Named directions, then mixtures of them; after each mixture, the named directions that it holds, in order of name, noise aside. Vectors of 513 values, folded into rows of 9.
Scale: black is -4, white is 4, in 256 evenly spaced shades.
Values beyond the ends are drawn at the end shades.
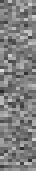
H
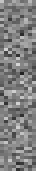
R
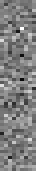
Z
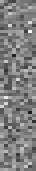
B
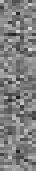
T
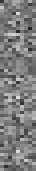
T.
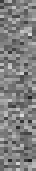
H, R.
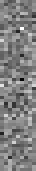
Z.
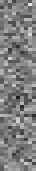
H, T, Z.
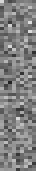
B, R, T.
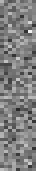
B, R.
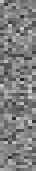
B, R, Z.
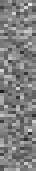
H, T.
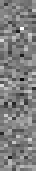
Z.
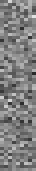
H, Z.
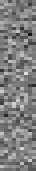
H, Z.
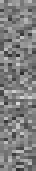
R.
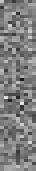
B, T, Z.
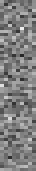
B, Z.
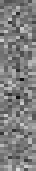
R, T, Z.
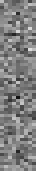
T.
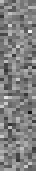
B.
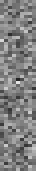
B, T, Z.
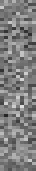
H, T, Z.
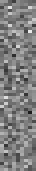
B.
